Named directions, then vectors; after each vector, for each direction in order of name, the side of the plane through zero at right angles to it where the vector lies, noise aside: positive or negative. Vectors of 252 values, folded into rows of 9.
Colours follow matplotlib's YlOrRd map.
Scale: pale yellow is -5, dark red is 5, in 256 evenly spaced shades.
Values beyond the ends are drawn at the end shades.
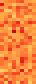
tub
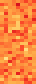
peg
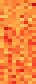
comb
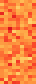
positive, negative, negative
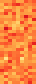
positive, positive, negative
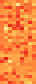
negative, negative, positive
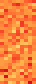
negative, positive, negative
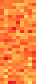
positive, negative, positive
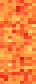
negative, positive, positive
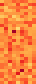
positive, positive, positive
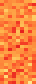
positive, negative, positive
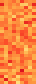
positive, positive, positive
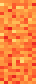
positive, negative, negative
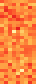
negative, negative, negative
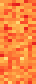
positive, positive, negative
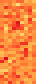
negative, negative, positive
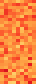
negative, positive, negative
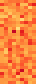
positive, positive, positive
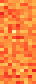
negative, negative, negative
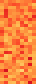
negative, positive, negative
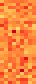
positive, positive, positive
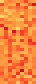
positive, positive, positive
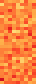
positive, negative, negative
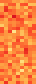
negative, negative, negative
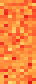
negative, positive, negative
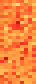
negative, negative, positive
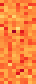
positive, positive, positive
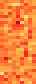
negative, negative, positive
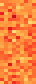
positive, negative, negative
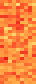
negative, negative, positive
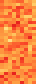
negative, negative, positive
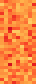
positive, negative, negative
